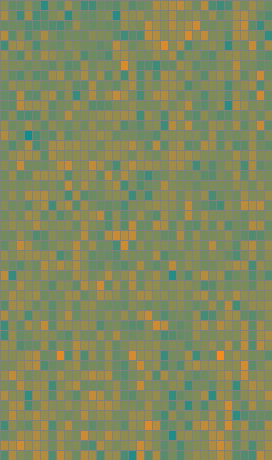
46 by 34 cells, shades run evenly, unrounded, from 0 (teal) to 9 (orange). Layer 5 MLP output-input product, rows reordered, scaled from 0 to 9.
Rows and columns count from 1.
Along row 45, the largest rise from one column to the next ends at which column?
13
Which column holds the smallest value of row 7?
20
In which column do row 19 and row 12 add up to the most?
9
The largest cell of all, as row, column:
36, 28
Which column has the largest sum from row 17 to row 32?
11
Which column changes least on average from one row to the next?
23
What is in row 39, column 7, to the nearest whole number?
2
